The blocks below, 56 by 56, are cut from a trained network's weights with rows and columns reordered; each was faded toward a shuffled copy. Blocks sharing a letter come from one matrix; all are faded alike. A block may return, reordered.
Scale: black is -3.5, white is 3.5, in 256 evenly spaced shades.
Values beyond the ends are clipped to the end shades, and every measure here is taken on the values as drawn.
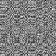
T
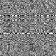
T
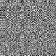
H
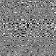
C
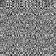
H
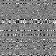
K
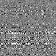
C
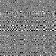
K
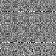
T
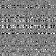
K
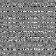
K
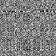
T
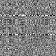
T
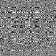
C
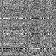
H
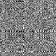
H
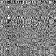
H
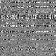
C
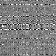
K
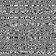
C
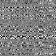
C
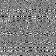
C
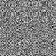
T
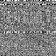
H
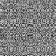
T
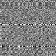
T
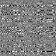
C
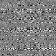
C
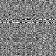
T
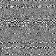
C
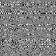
C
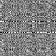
T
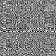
T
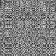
T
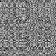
T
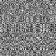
H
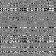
K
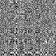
H
